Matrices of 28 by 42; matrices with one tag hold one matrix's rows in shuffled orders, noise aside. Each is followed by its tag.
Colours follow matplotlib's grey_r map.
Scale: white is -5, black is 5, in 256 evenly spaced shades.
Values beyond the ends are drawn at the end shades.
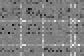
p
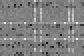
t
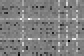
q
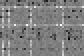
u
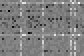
p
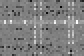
t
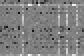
q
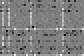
u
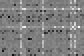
p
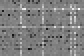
p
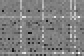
p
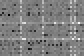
p
